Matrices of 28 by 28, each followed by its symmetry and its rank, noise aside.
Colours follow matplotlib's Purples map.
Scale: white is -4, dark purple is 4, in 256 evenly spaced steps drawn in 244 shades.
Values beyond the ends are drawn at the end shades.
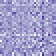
no symmetry, rank six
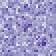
symmetric, rank eight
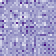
symmetric, rank six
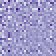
antisymmetric, rank four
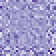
antisymmetric, rank four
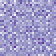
symmetric, rank four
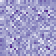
symmetric, rank six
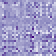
antisymmetric, rank six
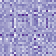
no symmetry, rank four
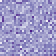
symmetric, rank six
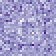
symmetric, rank six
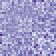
symmetric, rank six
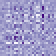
antisymmetric, rank four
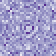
symmetric, rank six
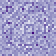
symmetric, rank eight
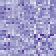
no symmetry, rank four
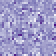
antisymmetric, rank six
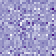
no symmetry, rank four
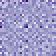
symmetric, rank four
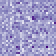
no symmetry, rank six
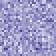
antisymmetric, rank eight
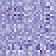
no symmetry, rank four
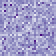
symmetric, rank eight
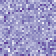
no symmetry, rank eight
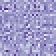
no symmetry, rank six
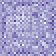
symmetric, rank four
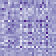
antisymmetric, rank four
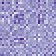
symmetric, rank six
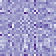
no symmetry, rank four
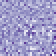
no symmetry, rank six
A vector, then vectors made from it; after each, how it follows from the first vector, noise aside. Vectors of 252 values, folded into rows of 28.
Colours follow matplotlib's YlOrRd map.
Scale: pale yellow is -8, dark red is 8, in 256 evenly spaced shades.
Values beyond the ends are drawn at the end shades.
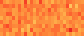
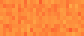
shrunk.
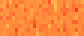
reversed, partly zeroed.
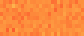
reversed, negated, shrunk.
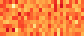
reversed, negated, scaled up.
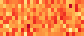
negated, scaled up.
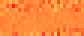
reversed, partly zeroed.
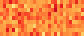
reversed, negated, scaled up.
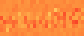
reversed, partly zeroed.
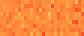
reversed, partly zeroed.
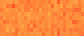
reversed, shrunk.
